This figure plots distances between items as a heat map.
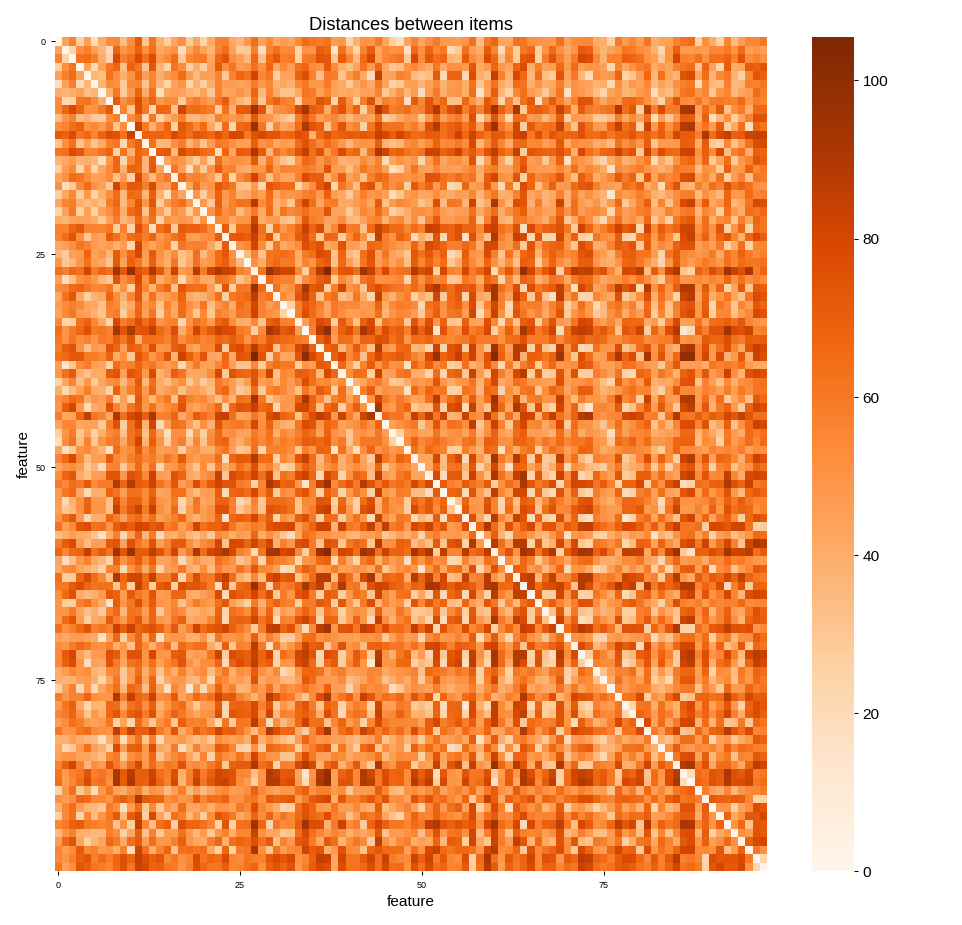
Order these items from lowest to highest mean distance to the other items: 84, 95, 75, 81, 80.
75, 84, 80, 95, 81
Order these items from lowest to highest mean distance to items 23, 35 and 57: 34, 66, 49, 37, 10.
49, 66, 34, 10, 37
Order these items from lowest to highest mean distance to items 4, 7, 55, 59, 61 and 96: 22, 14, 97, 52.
14, 97, 52, 22
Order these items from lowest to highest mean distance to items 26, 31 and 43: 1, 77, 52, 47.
1, 47, 77, 52
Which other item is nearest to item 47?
0
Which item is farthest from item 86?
37
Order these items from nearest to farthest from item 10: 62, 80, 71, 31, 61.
80, 71, 31, 62, 61
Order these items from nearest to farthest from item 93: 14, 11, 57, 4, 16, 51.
14, 4, 16, 51, 11, 57
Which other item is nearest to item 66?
7
